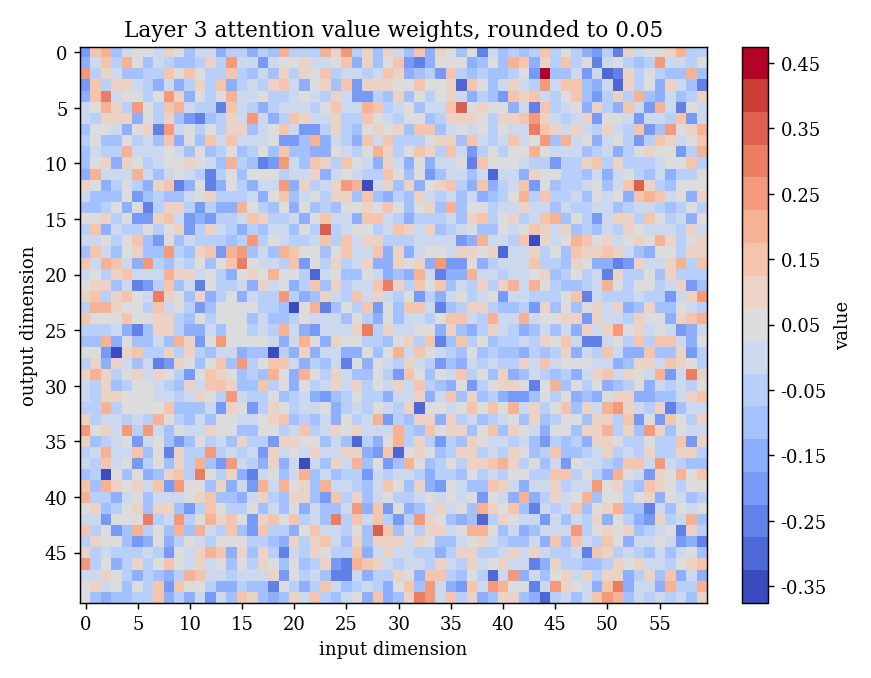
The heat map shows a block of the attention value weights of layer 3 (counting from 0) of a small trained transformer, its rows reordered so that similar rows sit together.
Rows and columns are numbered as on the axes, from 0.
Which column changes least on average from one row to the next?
25
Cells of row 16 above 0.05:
12
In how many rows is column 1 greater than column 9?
25
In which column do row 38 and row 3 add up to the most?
11
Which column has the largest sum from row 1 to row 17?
44
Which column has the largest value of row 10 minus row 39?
14
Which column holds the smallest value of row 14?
6
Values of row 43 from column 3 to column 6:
-0.2 -0.1 0.2 -0.05
